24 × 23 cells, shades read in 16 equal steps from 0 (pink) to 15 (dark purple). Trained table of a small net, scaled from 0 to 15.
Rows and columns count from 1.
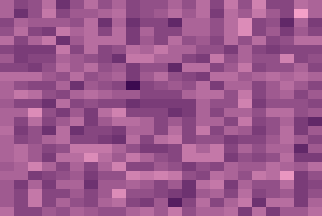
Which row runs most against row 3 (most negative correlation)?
20
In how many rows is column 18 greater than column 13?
7
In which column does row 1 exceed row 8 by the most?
5
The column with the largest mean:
4
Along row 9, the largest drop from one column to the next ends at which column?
16
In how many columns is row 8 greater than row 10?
7
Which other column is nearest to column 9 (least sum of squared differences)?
3
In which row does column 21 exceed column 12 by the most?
6
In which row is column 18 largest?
24
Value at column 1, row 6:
9
